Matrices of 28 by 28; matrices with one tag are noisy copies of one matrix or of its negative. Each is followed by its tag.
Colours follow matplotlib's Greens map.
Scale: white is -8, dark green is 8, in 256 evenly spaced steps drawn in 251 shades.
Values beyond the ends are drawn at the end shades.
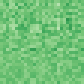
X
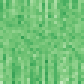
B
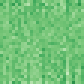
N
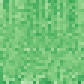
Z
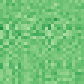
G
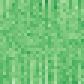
B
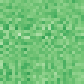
G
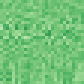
G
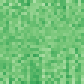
N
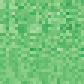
X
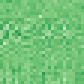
G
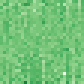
N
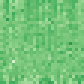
Z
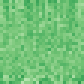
Z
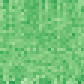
Z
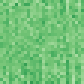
N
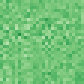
G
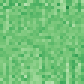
N
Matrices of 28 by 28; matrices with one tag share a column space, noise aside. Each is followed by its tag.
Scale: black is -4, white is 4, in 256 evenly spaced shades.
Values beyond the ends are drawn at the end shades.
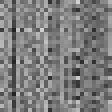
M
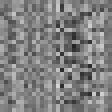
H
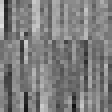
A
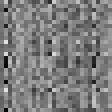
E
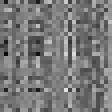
E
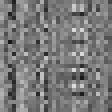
H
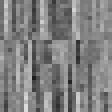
A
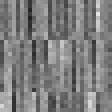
A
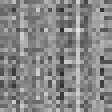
M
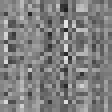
H
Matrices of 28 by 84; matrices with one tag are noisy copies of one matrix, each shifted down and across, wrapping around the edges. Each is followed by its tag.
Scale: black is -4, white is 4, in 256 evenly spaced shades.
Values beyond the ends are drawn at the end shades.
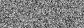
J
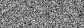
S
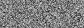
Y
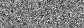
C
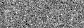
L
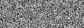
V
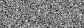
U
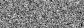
U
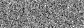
L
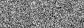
L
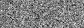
S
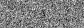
J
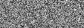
U
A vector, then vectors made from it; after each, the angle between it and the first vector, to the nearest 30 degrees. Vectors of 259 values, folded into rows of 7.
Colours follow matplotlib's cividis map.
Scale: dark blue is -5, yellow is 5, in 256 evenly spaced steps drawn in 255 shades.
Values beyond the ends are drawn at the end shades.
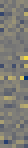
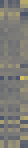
90 degrees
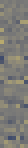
120 degrees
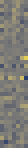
30 degrees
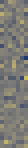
150 degrees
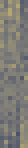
120 degrees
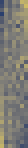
60 degrees
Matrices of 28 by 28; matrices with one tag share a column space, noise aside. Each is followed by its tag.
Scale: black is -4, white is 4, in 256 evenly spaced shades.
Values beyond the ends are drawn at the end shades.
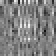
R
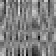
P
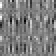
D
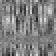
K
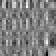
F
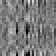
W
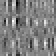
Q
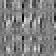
D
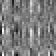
W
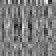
R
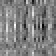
R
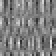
Q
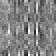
W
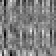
W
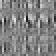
D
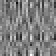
P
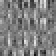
F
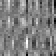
Q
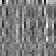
R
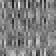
F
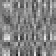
P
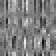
Q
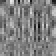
R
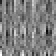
W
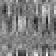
K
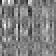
R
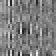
W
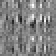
D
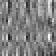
P
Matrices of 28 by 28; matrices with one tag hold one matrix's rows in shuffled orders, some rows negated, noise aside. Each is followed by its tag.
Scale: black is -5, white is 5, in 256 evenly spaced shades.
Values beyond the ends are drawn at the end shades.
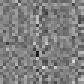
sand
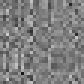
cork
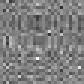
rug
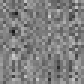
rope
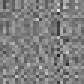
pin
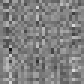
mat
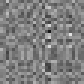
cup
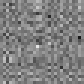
rug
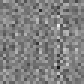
pin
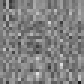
rug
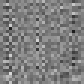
mat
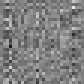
mat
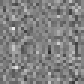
rope
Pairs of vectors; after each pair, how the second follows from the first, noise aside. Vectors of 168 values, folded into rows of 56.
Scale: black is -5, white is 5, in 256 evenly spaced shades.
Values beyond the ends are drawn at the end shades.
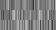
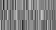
reversed.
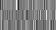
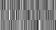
reversed.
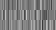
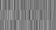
reversed, negated, shrunk.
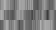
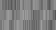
reversed, negated, shrunk.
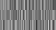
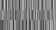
reversed.
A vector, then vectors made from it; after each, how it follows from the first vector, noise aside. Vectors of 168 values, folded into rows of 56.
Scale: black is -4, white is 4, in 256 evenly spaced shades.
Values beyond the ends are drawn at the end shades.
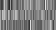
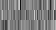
wrapped around, negated, partly zeroed.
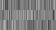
wrapped around, negated, shrunk.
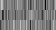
negated, partly zeroed.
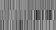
wrapped around, negated, partly zeroed.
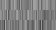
wrapped around, shrunk.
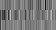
negated, partly zeroed.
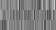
wrapped around, negated, shrunk.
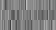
reversed, negated, shrunk.
